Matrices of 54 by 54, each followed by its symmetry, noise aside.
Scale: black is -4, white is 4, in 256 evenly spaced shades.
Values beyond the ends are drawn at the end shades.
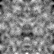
mirrored left to right.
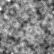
symmetric.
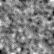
antisymmetric.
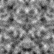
mirrored left to right.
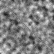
symmetric across the other diagonal.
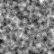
antisymmetric.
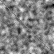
no symmetry.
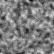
no symmetry.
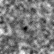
symmetric across the other diagonal.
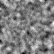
antisymmetric.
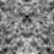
mirrored left to right.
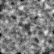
symmetric across the other diagonal.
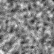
symmetric across the other diagonal.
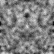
mirrored left to right.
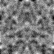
mirrored left to right.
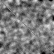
no symmetry.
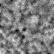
symmetric across the other diagonal.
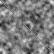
symmetric across the other diagonal.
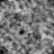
symmetric across the other diagonal.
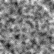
symmetric across the other diagonal.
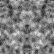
mirrored left to right.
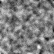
antisymmetric.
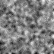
antisymmetric.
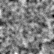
antisymmetric.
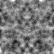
mirrored left to right.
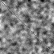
no symmetry.
